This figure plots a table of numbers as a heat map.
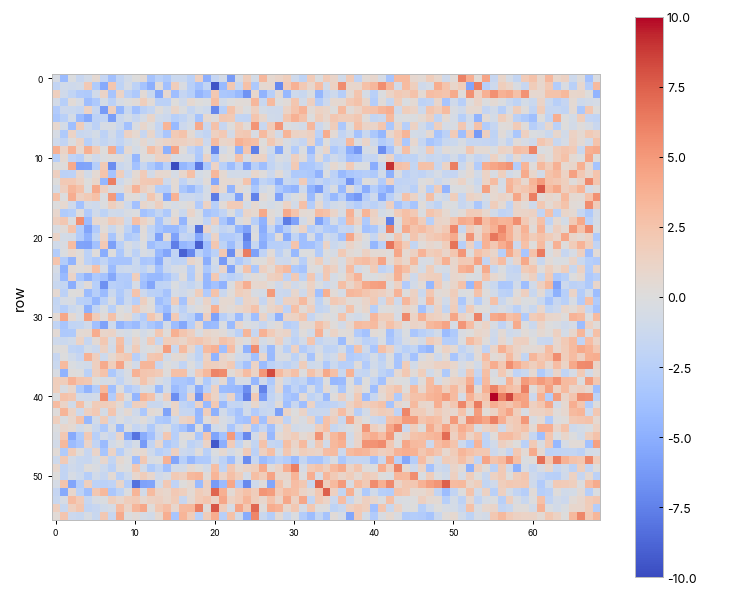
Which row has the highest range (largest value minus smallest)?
11
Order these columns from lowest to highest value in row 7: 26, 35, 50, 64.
64, 35, 50, 26
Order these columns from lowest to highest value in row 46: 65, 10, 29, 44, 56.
10, 65, 56, 29, 44
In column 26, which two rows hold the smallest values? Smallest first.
39, 40
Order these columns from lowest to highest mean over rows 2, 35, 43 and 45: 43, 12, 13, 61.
13, 12, 61, 43
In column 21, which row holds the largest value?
37
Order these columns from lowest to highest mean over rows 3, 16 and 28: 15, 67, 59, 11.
59, 15, 11, 67
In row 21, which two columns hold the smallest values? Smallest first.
18, 15
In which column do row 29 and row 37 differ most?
27
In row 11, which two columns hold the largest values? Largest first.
42, 50
